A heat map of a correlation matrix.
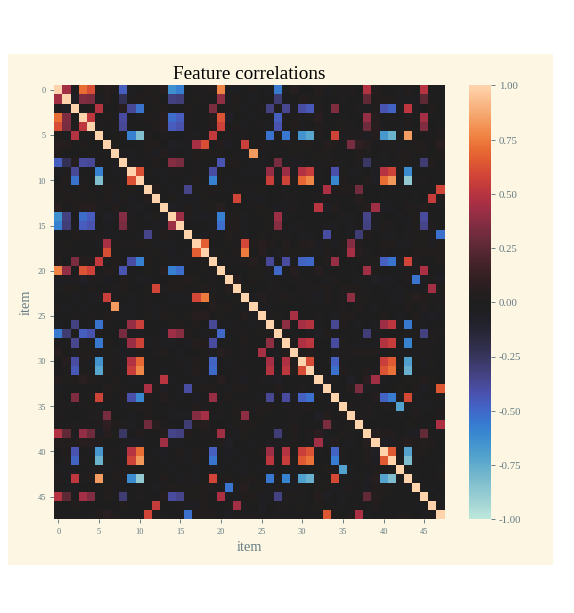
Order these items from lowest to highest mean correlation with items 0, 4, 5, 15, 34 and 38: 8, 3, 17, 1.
8, 17, 1, 3
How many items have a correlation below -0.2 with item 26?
5
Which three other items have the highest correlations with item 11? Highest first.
47, 33, 37
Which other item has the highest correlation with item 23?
18
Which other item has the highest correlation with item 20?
0
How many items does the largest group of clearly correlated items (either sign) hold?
13
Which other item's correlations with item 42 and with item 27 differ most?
35
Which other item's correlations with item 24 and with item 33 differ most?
7
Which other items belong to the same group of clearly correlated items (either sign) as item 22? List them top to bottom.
12, 46
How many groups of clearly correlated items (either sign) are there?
10
